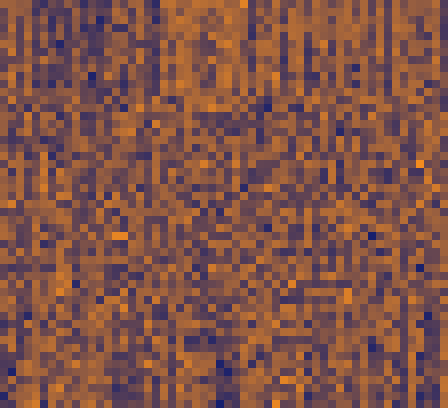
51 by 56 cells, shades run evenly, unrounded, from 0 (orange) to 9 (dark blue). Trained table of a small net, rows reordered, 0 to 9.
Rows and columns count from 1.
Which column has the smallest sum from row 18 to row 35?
30
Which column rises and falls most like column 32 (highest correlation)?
56
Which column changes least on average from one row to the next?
5
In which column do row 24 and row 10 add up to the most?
12
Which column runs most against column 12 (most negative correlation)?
28
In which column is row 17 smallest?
17
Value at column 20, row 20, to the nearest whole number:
3
